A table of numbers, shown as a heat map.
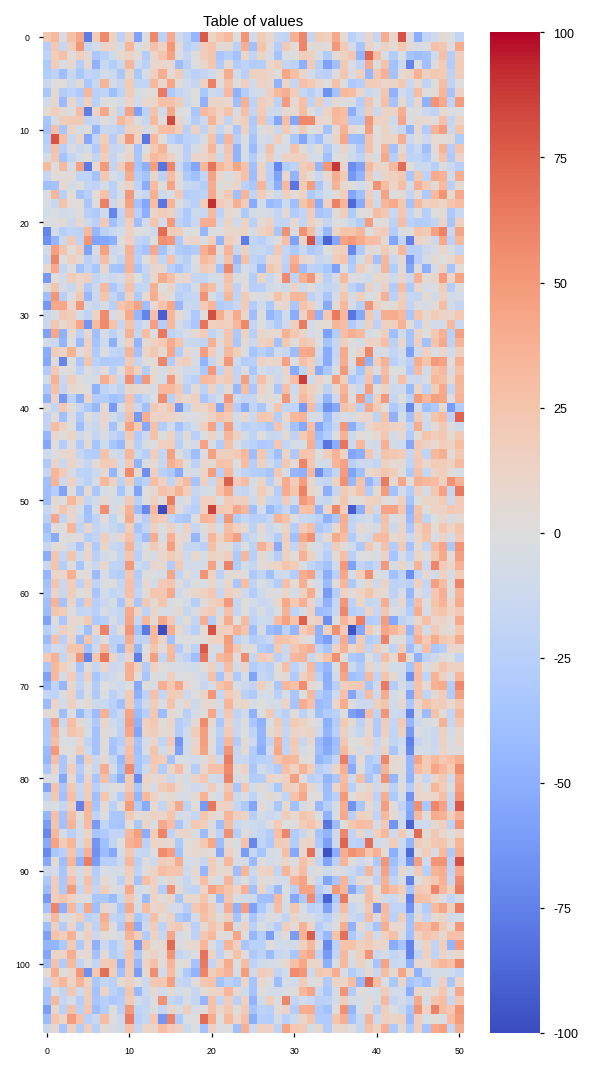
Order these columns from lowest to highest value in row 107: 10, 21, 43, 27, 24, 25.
25, 21, 43, 27, 10, 24
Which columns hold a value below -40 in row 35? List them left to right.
0, 2, 19, 34, 39
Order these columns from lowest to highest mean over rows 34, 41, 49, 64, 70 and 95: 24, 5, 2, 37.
2, 37, 5, 24
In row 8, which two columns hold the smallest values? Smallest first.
5, 11
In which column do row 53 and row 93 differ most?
34
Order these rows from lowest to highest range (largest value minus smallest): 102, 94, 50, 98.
50, 102, 94, 98
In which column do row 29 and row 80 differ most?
11
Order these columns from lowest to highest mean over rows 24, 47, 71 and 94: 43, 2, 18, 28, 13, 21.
21, 2, 43, 18, 28, 13
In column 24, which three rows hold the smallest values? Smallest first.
22, 88, 40
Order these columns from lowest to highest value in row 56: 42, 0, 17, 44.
0, 42, 44, 17
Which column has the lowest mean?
44
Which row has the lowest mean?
40
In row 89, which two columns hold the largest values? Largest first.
50, 5
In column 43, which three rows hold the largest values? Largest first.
0, 14, 67
